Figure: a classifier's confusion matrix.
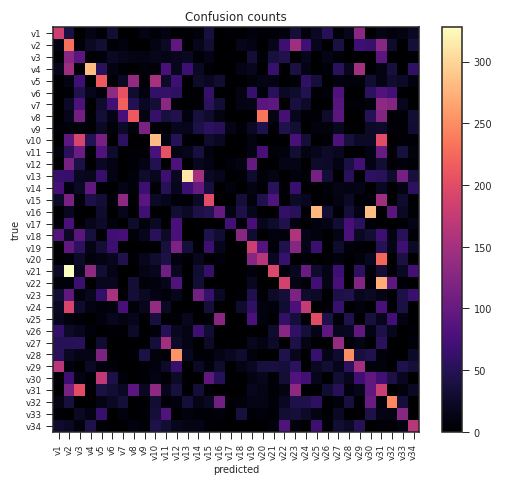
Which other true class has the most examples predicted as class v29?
v4
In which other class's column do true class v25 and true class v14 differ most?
v16
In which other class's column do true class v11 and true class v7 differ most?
v32
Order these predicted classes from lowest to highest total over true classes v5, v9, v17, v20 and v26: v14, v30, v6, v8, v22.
v6, v30, v14, v8, v22
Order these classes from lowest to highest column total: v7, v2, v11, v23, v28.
v28, v7, v11, v23, v2
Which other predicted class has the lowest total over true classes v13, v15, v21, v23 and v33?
v17
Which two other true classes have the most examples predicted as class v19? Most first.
v20, v12
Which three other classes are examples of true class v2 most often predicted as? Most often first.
v23, v31, v12
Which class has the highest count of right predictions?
v13
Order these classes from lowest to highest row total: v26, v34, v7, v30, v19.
v34, v26, v30, v19, v7
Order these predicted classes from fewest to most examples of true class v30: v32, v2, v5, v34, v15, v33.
v34, v33, v32, v2, v15, v5
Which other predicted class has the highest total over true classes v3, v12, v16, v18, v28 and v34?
v25
